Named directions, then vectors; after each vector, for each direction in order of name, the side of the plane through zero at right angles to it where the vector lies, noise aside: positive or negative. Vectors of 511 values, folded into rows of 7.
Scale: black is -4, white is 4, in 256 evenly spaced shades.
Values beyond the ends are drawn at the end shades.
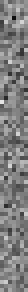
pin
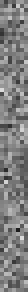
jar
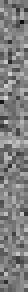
positive, negative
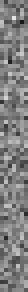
positive, negative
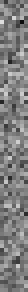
positive, negative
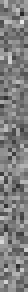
negative, positive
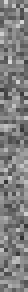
negative, positive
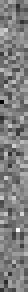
negative, negative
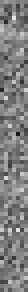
negative, negative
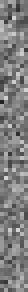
negative, negative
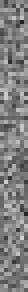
positive, negative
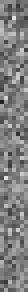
negative, negative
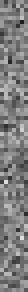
positive, negative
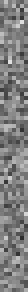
negative, positive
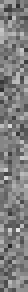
negative, negative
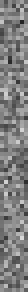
positive, negative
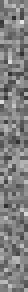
negative, positive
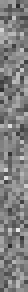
negative, negative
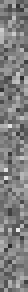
negative, negative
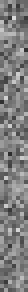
negative, negative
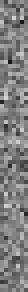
positive, negative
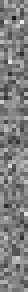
negative, positive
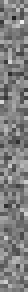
negative, positive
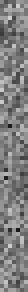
positive, positive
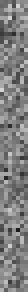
positive, positive
